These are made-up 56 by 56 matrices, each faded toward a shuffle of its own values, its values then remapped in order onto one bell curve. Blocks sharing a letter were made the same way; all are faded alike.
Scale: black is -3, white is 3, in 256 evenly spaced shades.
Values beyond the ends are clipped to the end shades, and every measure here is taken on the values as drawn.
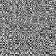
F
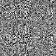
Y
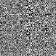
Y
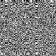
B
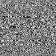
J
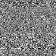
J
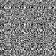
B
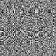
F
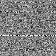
J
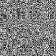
F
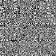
Y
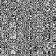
F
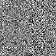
Y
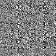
Y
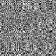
F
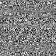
J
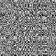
B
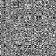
F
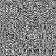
F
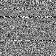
J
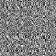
F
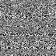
J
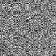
F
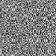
B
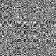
B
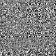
Y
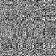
B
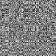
B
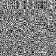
B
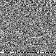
J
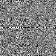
Y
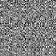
F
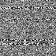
J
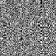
F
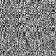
B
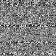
J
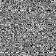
J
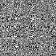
Y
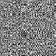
F
